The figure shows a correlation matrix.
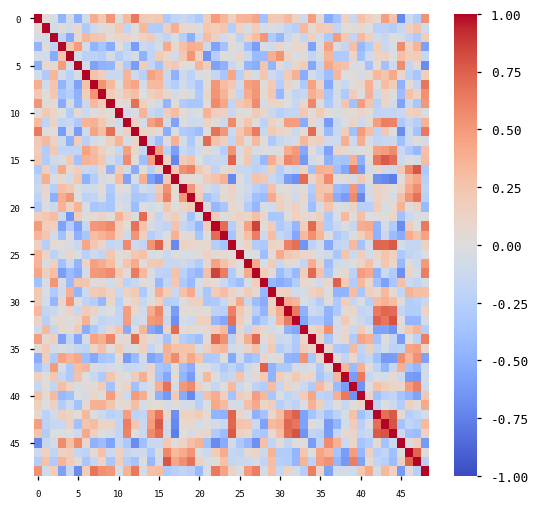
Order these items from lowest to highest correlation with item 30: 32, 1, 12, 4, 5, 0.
1, 5, 12, 0, 32, 4
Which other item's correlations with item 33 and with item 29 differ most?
15
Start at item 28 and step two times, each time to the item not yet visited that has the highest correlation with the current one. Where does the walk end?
2
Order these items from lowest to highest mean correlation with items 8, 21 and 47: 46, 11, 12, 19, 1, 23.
12, 11, 19, 1, 23, 46
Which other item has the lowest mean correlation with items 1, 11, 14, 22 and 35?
45
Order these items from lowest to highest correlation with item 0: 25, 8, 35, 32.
35, 32, 8, 25
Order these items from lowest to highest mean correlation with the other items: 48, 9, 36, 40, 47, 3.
36, 3, 40, 47, 9, 48
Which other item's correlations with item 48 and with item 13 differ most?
5
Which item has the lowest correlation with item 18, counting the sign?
40
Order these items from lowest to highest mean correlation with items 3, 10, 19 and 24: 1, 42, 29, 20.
1, 29, 20, 42
